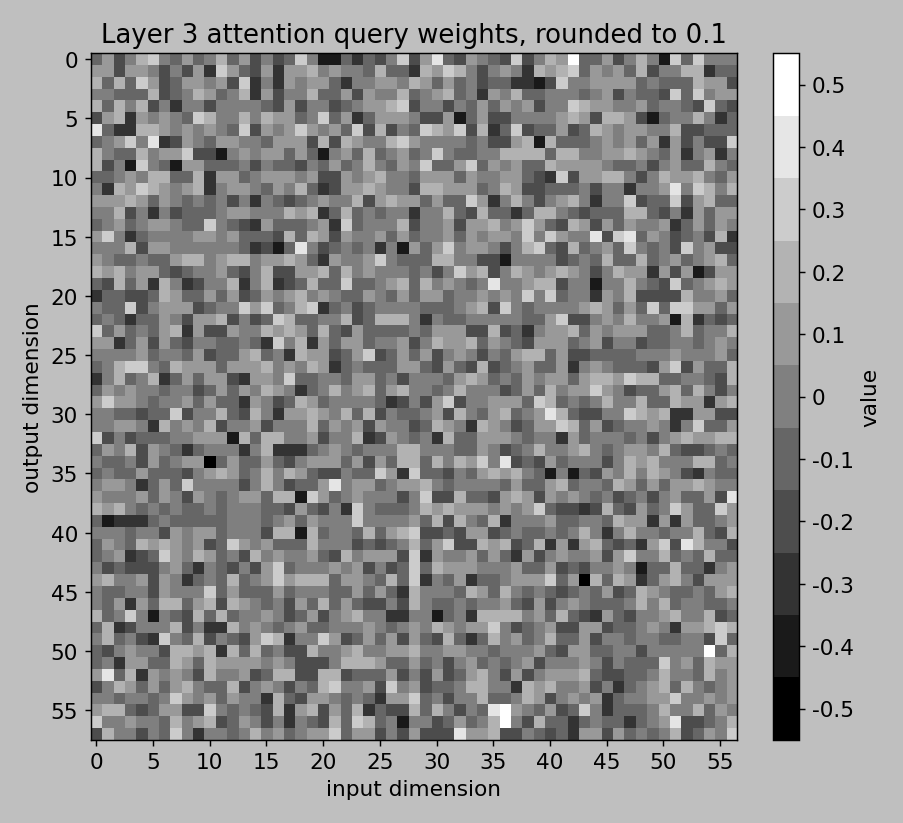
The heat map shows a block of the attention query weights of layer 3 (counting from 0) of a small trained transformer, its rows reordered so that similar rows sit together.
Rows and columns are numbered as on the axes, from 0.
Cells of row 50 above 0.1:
10
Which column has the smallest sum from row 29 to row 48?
5
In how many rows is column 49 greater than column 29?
22
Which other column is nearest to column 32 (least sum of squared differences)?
23
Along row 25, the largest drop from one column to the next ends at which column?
25
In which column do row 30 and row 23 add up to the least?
8
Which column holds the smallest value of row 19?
44
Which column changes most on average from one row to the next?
51
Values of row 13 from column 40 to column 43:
0.2 0 -0.1 -0.2
